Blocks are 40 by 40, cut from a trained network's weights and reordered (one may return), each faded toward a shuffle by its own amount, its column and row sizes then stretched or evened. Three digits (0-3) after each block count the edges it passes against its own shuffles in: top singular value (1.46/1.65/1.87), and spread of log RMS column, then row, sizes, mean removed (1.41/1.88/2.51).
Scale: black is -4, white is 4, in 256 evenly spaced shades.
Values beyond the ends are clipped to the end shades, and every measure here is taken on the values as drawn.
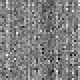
2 1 0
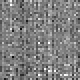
2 1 2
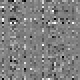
0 3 2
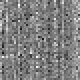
2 2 1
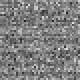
0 0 0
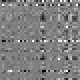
3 2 3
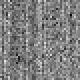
2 0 0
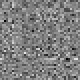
2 1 1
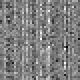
3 3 0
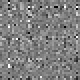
1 2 2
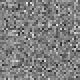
0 1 0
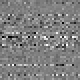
1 0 3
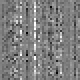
3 3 0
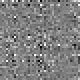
1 2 2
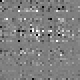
0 2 3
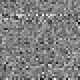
0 1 2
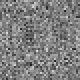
2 0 0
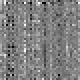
3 2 2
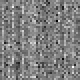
2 1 1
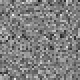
1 0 1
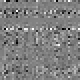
2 2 3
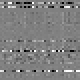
3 0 3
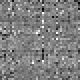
0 2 1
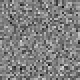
1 1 0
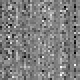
1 3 0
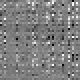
1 3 1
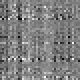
3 1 3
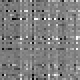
3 1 3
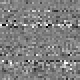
1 0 3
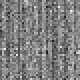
3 0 1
